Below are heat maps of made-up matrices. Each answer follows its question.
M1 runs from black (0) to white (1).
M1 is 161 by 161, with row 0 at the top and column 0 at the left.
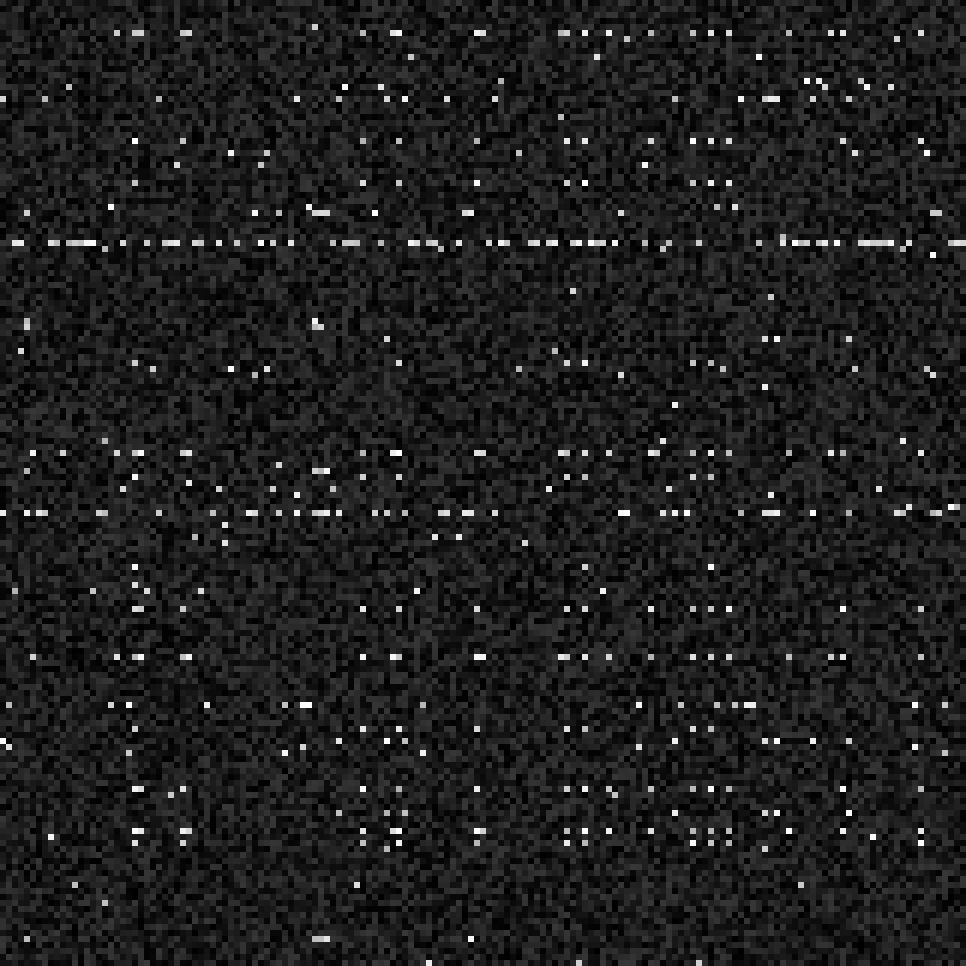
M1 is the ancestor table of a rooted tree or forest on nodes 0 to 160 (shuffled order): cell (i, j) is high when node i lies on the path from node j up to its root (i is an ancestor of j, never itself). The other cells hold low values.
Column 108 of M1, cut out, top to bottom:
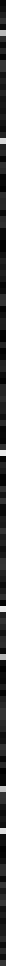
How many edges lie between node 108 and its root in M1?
7
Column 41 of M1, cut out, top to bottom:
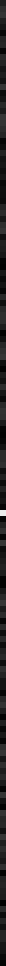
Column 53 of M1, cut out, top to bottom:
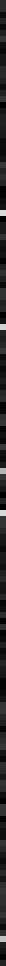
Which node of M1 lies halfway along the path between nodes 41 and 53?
156
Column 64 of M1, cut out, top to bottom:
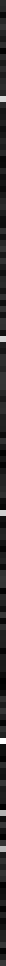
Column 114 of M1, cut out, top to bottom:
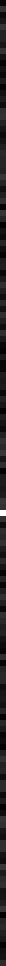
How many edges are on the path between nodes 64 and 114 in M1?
7
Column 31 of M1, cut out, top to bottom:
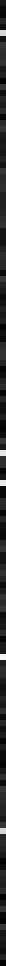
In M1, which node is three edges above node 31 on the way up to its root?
5
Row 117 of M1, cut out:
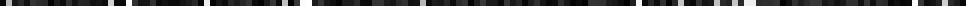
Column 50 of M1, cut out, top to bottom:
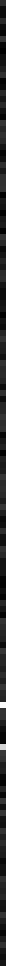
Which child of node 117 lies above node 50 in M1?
124
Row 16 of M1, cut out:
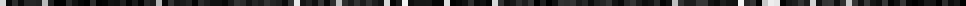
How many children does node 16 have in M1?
5
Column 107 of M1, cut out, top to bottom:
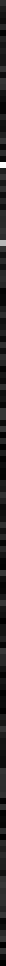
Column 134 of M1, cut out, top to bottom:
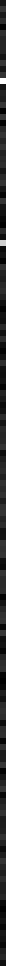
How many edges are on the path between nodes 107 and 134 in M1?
4
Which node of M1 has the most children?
40
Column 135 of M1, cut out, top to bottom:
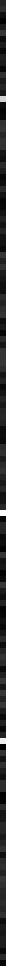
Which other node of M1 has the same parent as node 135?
0
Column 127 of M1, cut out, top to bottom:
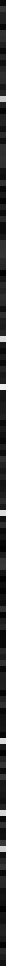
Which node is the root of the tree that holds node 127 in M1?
85
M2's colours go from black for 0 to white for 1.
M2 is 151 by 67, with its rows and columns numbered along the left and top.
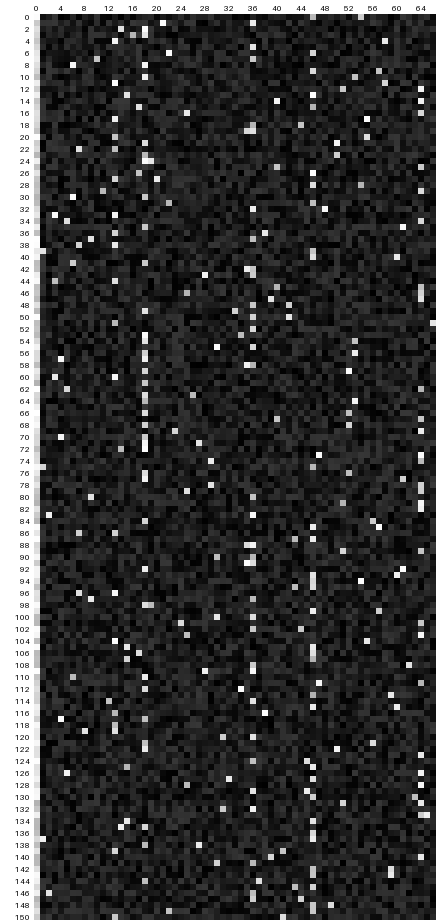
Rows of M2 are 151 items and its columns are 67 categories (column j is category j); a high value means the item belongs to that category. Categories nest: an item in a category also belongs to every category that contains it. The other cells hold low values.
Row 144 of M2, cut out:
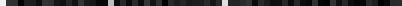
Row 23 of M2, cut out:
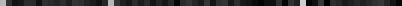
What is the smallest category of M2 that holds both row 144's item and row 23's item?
18
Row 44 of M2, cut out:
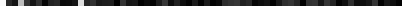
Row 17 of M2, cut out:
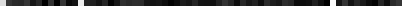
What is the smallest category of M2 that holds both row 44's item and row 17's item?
13
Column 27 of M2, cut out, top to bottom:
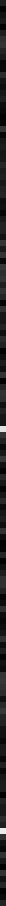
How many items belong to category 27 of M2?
2
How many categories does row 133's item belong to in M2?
3
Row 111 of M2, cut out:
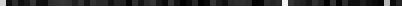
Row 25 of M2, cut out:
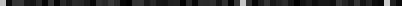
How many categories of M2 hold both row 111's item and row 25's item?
2
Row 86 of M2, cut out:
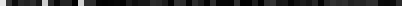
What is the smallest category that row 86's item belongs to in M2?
7
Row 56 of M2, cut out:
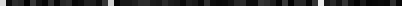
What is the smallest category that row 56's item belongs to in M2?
53
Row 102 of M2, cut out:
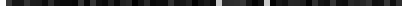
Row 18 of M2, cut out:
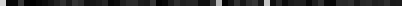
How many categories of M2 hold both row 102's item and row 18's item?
3
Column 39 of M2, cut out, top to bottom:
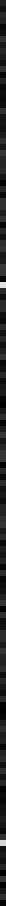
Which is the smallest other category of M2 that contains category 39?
64
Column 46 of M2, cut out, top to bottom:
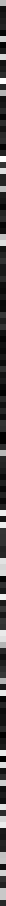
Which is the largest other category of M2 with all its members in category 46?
15
